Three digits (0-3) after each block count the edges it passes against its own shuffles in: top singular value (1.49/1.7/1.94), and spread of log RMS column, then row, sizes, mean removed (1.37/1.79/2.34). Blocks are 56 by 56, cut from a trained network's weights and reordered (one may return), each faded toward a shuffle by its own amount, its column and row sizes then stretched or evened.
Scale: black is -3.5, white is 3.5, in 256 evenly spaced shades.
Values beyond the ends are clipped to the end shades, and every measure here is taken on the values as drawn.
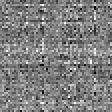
2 3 0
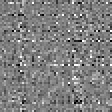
3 3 3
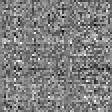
0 3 0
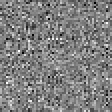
2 3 0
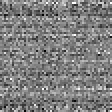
2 2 3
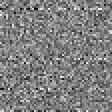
2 0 2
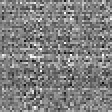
2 3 1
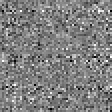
0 2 3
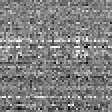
3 2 3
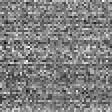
2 2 1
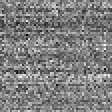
2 2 2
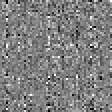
1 3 2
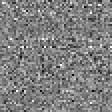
1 1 2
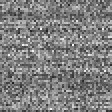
1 0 1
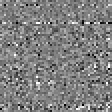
1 2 3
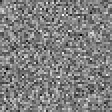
2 0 0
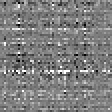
3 3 3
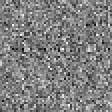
2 1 1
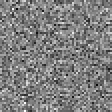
2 1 0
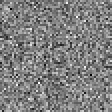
2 0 1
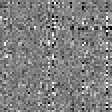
2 3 2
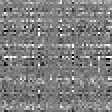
3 3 3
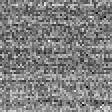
2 0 0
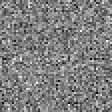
0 2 1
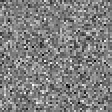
0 1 1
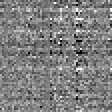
3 3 1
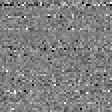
0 0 3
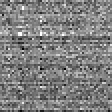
3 2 1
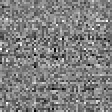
0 2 3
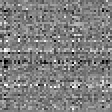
2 3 3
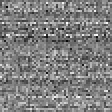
2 2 3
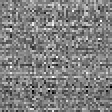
2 3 2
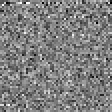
1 0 2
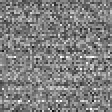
1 1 2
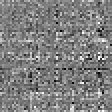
1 3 3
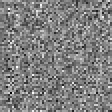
2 2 0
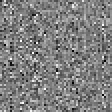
0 3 0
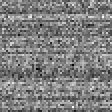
3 1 0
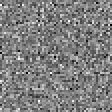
1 1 2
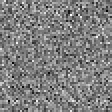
0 0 1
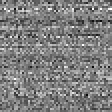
1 0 3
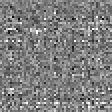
0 3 3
